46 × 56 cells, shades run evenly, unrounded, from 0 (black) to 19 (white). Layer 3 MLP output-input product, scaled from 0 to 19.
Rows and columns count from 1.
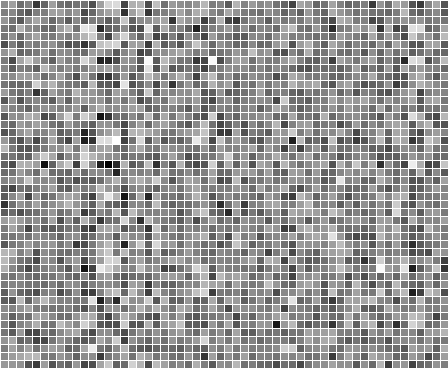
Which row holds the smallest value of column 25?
4
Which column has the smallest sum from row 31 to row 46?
11
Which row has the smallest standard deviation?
14
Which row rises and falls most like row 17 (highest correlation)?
27
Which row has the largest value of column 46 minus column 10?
31
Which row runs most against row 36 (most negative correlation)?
41
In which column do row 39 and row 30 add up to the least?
29
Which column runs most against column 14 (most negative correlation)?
52
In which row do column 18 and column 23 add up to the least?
28
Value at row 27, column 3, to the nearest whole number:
6
